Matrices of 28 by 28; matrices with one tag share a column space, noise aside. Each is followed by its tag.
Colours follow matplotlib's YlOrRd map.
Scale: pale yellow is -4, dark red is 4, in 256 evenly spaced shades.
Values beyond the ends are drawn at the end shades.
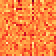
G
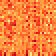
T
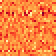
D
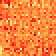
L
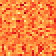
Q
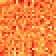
L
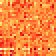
L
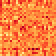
L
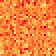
L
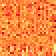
Q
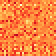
Q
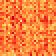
T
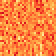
G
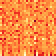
T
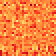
Q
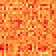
Q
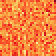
G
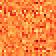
D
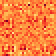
Q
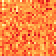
G
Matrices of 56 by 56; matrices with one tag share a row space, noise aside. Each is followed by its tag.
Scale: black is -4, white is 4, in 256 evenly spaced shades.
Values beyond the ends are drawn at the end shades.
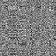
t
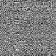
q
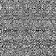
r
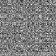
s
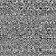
s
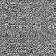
t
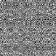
r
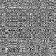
t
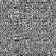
q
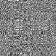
q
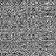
s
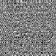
q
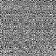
r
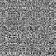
t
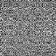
r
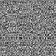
t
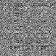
q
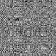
q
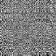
r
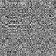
t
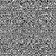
s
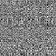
s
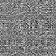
s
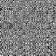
r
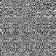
r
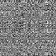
s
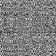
r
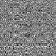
q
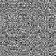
t
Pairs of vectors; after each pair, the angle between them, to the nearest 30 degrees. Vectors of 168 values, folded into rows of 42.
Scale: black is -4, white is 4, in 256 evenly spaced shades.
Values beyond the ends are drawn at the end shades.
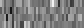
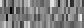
30 degrees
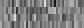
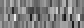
60 degrees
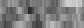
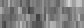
30 degrees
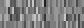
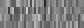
30 degrees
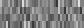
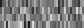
150 degrees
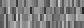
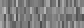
150 degrees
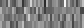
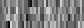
120 degrees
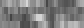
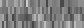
60 degrees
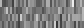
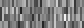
60 degrees
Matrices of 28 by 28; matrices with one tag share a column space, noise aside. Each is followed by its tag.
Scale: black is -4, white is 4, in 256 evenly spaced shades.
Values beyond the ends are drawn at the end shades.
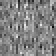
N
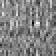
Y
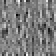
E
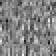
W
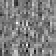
Y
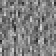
W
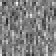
W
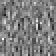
W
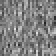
Y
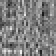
Y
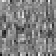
E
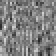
W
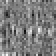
E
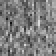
Y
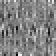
E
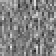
N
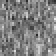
N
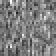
N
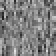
N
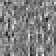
W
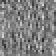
N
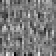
E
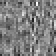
W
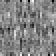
E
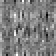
E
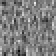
W
